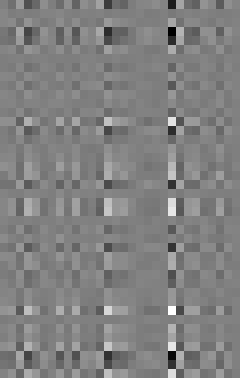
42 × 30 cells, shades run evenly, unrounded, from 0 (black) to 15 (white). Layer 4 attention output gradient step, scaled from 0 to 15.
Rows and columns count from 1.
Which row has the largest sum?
35
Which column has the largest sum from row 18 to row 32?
22
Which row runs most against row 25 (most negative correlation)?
36
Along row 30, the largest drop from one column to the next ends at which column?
23
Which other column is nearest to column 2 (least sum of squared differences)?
5
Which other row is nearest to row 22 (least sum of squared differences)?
25
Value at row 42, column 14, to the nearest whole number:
11
